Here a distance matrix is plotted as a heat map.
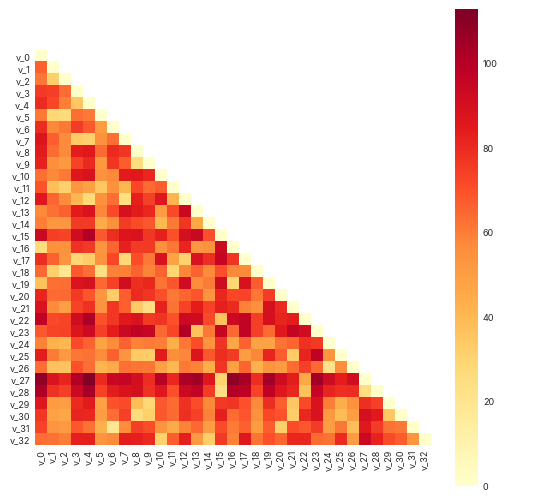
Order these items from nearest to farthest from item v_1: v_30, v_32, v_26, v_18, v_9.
v_18, v_26, v_30, v_9, v_32
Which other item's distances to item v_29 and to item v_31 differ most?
v_6
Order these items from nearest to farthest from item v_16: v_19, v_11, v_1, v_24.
v_19, v_24, v_1, v_11
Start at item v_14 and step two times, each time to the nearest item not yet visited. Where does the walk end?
v_10
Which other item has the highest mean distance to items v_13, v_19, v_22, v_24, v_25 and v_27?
v_4
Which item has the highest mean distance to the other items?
v_27
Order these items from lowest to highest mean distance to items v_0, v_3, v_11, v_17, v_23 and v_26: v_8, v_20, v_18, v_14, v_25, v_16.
v_18, v_16, v_14, v_25, v_20, v_8
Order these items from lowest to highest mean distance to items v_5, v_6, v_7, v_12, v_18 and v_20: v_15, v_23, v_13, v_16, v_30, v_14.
v_14, v_30, v_16, v_13, v_15, v_23
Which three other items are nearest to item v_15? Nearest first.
v_28, v_27, v_22
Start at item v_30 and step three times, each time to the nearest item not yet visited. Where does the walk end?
v_21
